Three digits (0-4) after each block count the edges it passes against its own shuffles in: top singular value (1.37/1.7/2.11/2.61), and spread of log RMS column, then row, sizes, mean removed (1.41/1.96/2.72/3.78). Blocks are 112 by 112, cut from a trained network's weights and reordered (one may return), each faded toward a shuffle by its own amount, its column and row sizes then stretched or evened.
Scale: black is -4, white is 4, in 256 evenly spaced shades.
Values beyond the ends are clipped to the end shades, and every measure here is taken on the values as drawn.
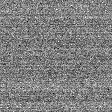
2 0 0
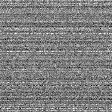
4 1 3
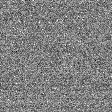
0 0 0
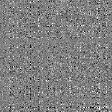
1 3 3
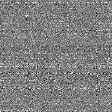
1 2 3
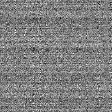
3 3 0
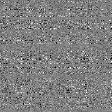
0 2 4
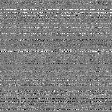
3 1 4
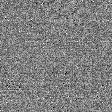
0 0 1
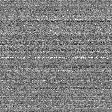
3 0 3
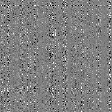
3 4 1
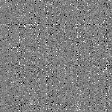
2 3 1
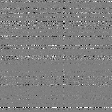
3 1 4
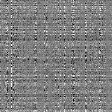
4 4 1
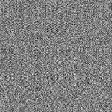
3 0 1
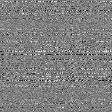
1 1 4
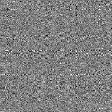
3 1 3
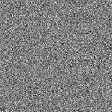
3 0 1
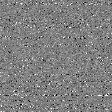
0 0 3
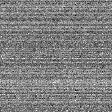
4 1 2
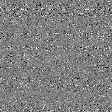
1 0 3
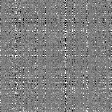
3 4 2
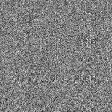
2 0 1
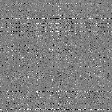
3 2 3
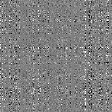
1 4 3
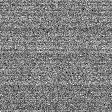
2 0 0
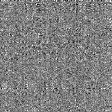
2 1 3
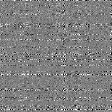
2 2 4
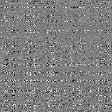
1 3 4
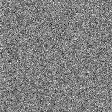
0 0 0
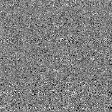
0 1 3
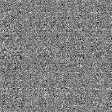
0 3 2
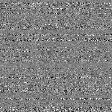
0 0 4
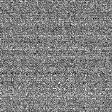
2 2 2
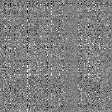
1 4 2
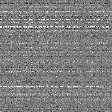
4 2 3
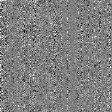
0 4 1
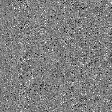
2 2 0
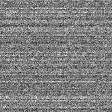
4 1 2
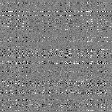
2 3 4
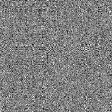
3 2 1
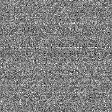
1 2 2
